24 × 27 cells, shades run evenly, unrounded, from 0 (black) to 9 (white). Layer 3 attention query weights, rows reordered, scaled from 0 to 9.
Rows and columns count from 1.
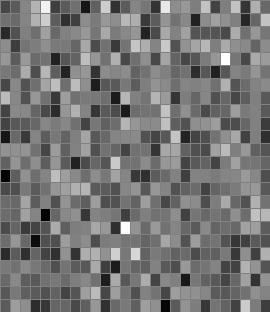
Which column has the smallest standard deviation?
2
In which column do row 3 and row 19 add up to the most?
17
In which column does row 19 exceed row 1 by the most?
9
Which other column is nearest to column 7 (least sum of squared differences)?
20
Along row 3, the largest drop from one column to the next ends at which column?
15
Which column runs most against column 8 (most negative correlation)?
10
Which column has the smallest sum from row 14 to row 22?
1
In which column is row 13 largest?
12
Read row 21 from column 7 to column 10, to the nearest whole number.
4 3 3 6
